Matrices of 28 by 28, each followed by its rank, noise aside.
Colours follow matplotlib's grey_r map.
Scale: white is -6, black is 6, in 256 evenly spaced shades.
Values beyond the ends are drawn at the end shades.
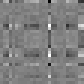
one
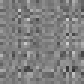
three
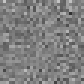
five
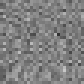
five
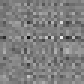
two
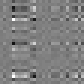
one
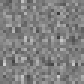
five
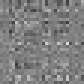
three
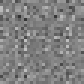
four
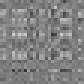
two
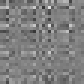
two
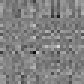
four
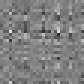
two
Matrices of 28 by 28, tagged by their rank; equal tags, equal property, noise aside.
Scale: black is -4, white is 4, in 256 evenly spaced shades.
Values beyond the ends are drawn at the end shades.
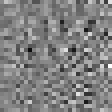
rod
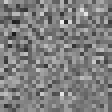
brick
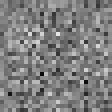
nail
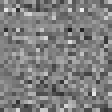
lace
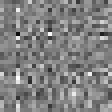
nail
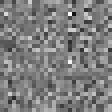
brick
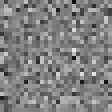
rod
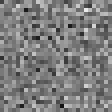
lace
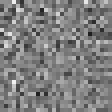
lace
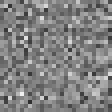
brick
